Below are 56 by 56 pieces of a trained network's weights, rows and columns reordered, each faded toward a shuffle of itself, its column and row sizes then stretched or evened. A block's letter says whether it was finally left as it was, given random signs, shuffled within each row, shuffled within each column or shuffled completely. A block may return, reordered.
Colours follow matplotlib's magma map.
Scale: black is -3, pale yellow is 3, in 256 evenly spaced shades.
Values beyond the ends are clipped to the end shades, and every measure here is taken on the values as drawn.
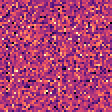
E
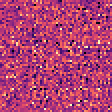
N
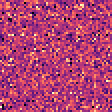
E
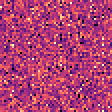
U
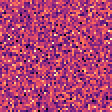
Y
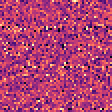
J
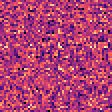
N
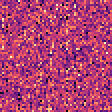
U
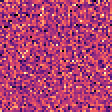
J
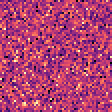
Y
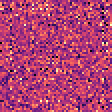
E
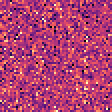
U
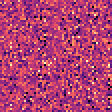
U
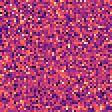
Y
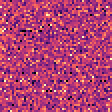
J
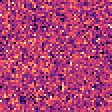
E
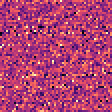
J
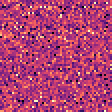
J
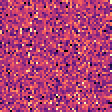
N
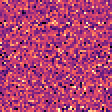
J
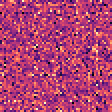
E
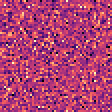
N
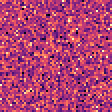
Y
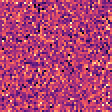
U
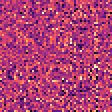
N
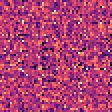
N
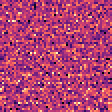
J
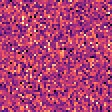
U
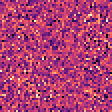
E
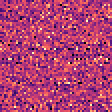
J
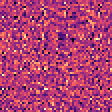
N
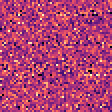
J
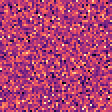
Y
